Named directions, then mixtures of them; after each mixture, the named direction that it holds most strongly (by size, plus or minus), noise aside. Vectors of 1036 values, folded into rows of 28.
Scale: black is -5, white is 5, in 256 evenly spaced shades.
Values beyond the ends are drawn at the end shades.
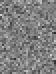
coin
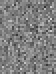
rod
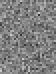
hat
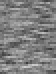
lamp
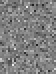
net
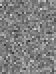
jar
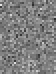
jar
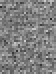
rod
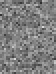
coin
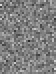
jar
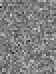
jar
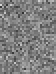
jar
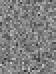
hat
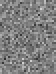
hat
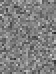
coin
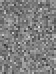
jar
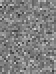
jar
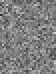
coin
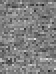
net
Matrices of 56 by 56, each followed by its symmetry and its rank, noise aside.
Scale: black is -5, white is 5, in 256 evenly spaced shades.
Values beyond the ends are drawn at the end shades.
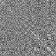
symmetric, rank six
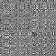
symmetric, rank six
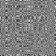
no symmetry, rank three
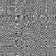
antisymmetric, rank six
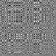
no symmetry, rank three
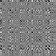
symmetric, rank three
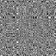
no symmetry, rank six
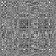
symmetric, rank four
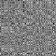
no symmetry, rank four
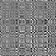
no symmetry, rank three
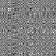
symmetric, rank four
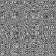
antisymmetric, rank six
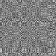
no symmetry, rank four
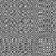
symmetric, rank four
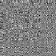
antisymmetric, rank six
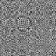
symmetric, rank four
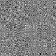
no symmetry, rank six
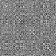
symmetric, rank six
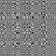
no symmetry, rank three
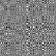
no symmetry, rank three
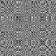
symmetric, rank three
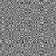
antisymmetric, rank four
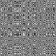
no symmetry, rank three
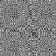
symmetric, rank six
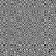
symmetric, rank three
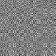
symmetric, rank four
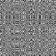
no symmetry, rank three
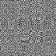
no symmetry, rank six
